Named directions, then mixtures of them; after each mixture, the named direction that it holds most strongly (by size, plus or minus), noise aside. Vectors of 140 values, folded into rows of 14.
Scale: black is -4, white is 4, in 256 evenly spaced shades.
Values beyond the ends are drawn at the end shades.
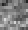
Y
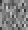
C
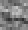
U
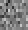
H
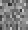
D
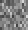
C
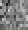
H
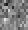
H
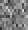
C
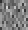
C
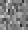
H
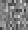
D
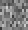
C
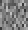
C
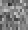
D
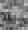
U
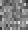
D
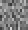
D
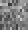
D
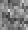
U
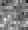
Y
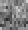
Y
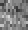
H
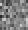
H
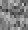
U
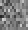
H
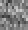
H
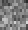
Y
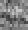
U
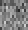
C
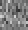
H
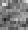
Y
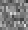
C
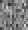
C
